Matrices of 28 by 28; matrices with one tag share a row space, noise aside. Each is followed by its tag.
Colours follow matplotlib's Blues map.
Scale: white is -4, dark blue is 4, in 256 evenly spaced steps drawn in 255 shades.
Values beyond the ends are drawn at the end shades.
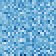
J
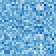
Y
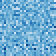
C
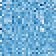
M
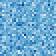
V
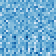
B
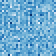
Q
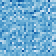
V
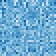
C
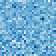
V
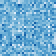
V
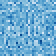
B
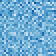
B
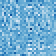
Q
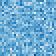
Y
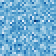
V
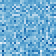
C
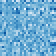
C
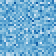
B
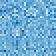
C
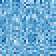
C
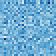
J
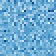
J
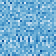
Q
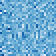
M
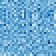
J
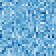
M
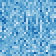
C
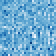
J
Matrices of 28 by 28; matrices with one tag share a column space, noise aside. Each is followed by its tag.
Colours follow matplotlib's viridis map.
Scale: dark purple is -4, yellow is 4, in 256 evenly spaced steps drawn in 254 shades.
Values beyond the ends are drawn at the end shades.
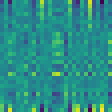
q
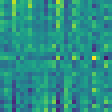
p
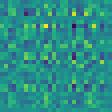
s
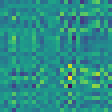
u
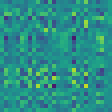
u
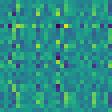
s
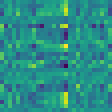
s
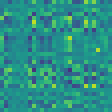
u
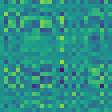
u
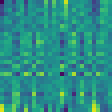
q
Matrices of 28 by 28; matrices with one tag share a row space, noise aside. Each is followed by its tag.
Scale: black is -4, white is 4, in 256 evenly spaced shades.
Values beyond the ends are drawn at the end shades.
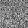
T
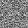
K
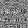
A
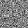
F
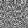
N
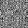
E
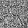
A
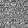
T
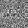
T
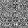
F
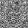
K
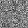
F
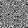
N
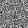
N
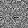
N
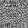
A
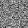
K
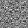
K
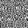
E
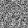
K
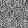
E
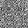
E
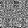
N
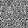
E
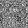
N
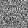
A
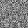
F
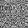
T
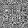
A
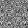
E
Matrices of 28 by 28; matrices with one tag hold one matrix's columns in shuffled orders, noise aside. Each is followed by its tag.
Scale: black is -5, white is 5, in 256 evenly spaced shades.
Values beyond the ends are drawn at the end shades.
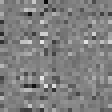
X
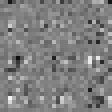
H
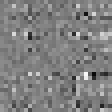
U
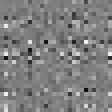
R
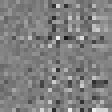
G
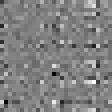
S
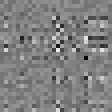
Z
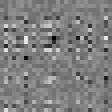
Z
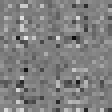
G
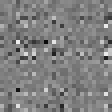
R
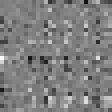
H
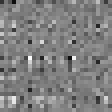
H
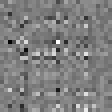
R
